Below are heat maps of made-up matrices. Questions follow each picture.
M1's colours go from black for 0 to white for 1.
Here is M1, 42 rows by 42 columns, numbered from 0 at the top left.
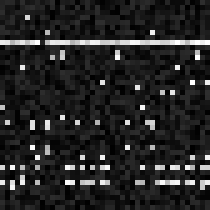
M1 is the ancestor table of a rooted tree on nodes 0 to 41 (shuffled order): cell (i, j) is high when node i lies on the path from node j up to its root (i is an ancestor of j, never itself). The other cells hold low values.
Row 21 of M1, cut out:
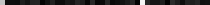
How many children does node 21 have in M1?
2
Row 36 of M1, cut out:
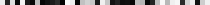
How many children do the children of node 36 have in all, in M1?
7
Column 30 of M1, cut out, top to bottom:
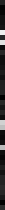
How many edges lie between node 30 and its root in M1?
5
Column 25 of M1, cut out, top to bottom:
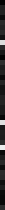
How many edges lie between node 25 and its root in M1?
3
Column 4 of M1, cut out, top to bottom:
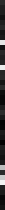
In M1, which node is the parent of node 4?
35
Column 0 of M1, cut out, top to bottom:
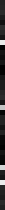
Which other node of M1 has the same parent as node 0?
28
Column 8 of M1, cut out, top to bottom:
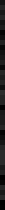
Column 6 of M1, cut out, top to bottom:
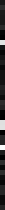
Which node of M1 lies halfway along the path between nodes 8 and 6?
29
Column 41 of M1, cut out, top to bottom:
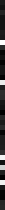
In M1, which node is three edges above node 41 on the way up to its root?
33
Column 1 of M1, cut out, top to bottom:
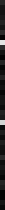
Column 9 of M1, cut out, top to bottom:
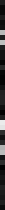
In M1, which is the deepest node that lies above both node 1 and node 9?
24
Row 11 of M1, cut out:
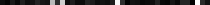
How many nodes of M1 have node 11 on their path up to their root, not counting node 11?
4
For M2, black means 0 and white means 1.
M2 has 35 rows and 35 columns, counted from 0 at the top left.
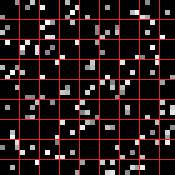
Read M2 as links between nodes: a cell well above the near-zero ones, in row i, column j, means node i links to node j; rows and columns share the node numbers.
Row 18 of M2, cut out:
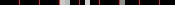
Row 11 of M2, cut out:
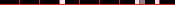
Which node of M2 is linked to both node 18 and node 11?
node 12
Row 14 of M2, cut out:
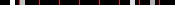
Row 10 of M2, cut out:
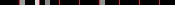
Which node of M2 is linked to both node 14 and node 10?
node 4
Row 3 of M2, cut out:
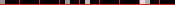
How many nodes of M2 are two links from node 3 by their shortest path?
9
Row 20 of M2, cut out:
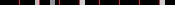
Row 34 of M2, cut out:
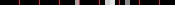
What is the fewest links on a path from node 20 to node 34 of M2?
3
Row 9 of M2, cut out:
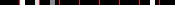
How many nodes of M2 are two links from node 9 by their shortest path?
4
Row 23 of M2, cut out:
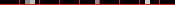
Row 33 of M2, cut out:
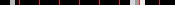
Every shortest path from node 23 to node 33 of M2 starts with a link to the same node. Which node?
node 29
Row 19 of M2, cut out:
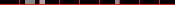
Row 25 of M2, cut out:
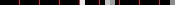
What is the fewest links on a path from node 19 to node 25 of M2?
3
